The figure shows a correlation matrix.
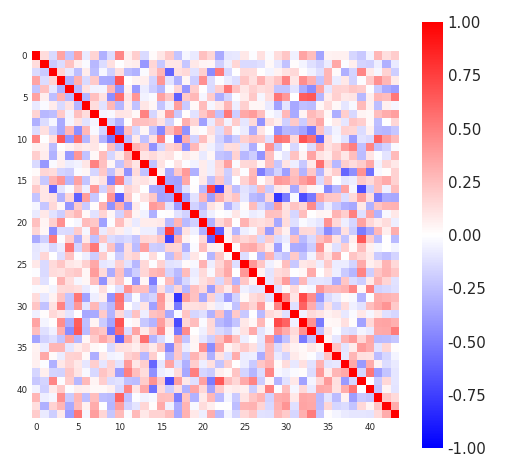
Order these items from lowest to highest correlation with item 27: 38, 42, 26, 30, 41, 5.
38, 5, 26, 42, 41, 30
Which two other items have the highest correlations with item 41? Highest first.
10, 3
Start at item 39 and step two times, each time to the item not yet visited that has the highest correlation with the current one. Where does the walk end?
2
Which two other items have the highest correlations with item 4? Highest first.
23, 34
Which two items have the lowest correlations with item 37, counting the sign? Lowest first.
14, 39
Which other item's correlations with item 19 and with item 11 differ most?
29
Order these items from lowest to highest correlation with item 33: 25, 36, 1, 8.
1, 36, 25, 8
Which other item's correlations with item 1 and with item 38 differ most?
40
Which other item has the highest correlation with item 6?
17
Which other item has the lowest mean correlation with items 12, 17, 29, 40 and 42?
4
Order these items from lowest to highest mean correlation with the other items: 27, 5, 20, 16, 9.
9, 16, 27, 20, 5
